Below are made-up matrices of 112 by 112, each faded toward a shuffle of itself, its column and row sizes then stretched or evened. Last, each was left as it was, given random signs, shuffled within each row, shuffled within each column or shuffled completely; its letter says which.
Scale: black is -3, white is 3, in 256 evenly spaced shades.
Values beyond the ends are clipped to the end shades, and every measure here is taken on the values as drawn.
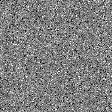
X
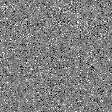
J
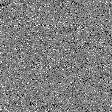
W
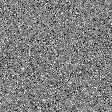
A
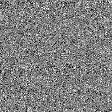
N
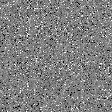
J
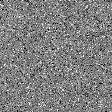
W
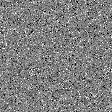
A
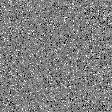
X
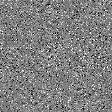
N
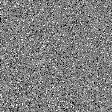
X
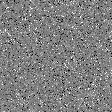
A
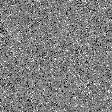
X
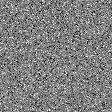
A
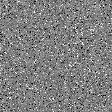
X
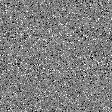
W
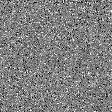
W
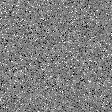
A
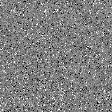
J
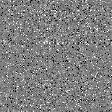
N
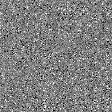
N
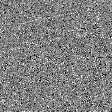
J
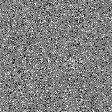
N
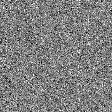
X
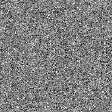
N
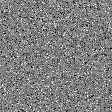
A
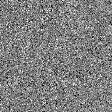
J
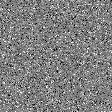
W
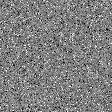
A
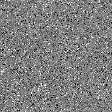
J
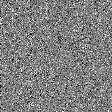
X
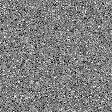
W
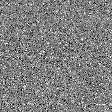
W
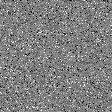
W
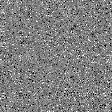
N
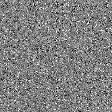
J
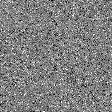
W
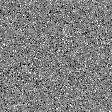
W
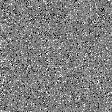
N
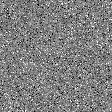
A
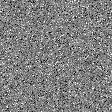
A
